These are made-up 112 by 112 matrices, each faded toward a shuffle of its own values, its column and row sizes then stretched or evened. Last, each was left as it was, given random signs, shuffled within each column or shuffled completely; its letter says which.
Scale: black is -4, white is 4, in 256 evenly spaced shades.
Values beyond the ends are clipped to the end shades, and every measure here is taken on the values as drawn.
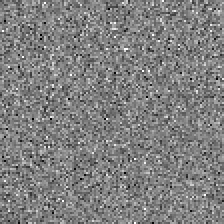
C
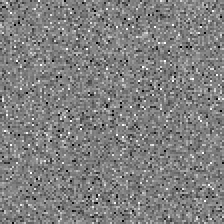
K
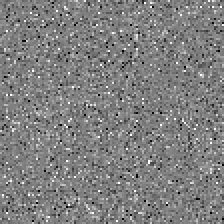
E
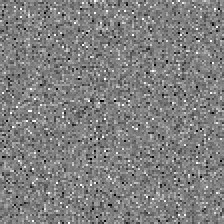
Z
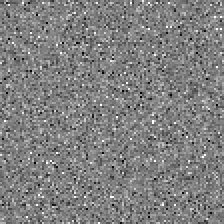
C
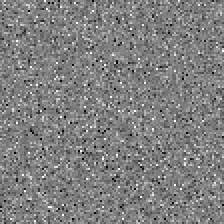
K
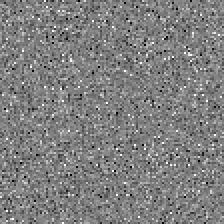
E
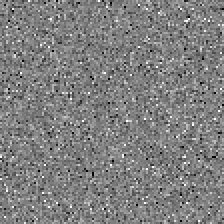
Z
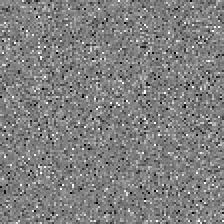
C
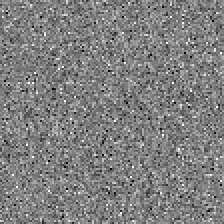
Z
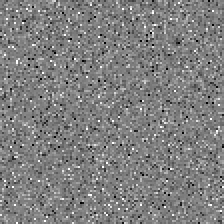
K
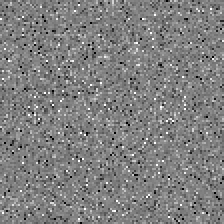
K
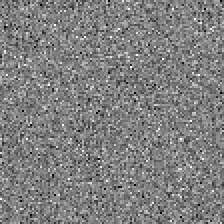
K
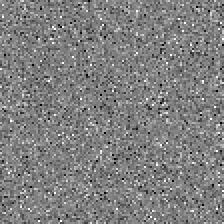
Z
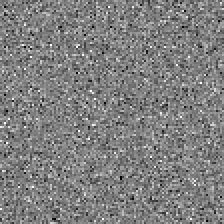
C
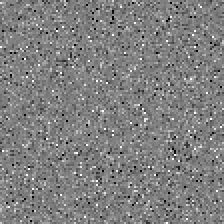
Z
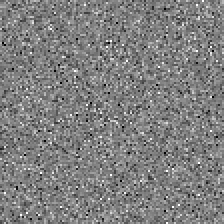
Z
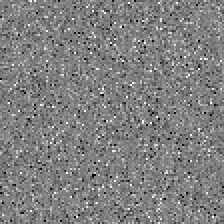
K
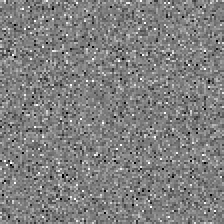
C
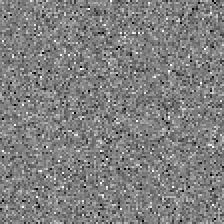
C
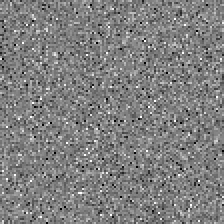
Z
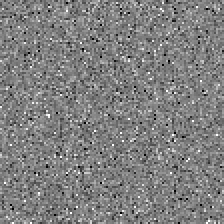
C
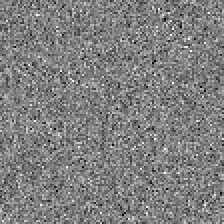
K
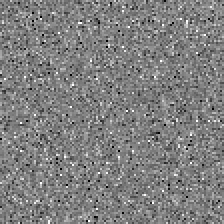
C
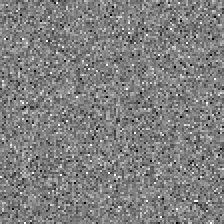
K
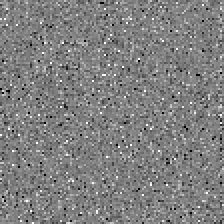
C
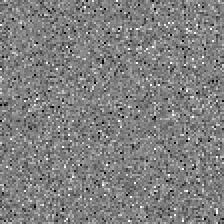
Z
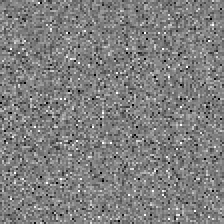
C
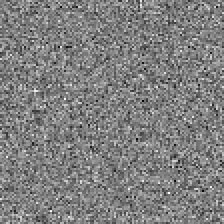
E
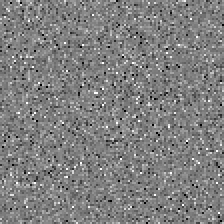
K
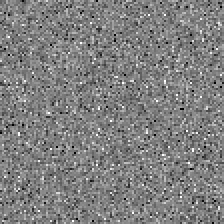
C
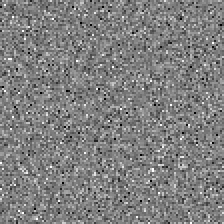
K
